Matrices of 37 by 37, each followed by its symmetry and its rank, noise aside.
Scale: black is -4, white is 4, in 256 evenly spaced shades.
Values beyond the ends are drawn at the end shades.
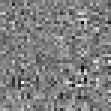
antisymmetric, rank six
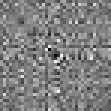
symmetric, rank five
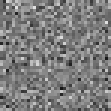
no symmetry, rank seven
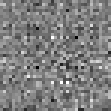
no symmetry, rank six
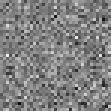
symmetric, rank seven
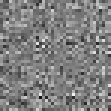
no symmetry, rank six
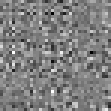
antisymmetric, rank six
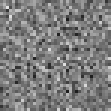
symmetric, rank seven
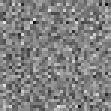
no symmetry, rank seven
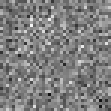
symmetric, rank six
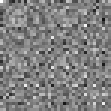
symmetric, rank six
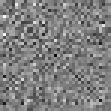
symmetric, rank seven
